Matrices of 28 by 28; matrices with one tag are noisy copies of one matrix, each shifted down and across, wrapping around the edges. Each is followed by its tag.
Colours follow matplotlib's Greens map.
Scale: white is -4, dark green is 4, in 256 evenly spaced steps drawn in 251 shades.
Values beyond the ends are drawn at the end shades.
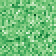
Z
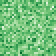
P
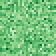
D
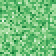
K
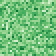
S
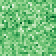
P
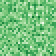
Z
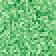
K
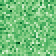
P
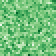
K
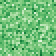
K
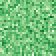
K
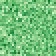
Z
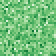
S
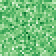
K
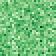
S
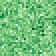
P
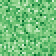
K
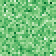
K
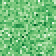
S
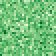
P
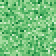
S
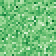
S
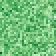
S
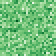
S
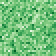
P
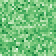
D
